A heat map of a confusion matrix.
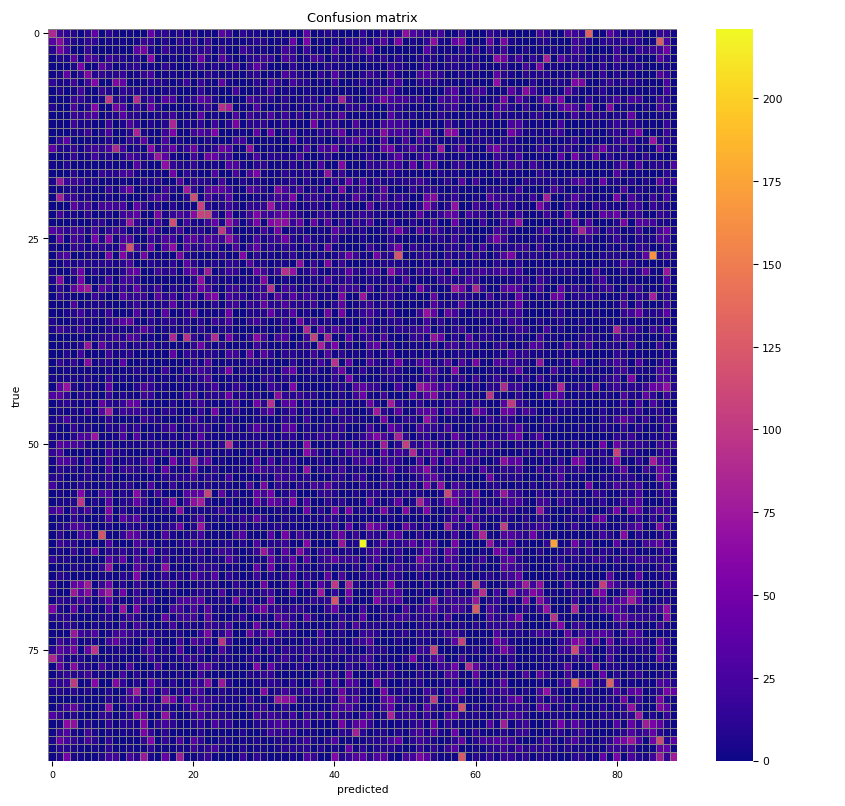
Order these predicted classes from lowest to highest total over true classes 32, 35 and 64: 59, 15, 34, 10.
59, 15, 34, 10
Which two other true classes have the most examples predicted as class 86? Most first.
1, 88
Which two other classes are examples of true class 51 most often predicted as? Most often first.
80, 36
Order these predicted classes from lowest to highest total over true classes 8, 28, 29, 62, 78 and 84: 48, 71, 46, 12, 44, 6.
6, 46, 48, 12, 71, 44
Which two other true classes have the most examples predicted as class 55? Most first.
14, 37
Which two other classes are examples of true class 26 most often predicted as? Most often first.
11, 17
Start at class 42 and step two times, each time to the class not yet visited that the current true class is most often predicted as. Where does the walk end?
58
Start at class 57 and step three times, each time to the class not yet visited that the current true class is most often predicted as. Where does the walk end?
40
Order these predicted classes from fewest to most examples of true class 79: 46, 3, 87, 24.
87, 46, 24, 3
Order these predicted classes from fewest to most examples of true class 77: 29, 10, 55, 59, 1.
10, 55, 1, 29, 59
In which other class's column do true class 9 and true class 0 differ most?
76
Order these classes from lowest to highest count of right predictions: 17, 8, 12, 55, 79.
17, 55, 12, 8, 79
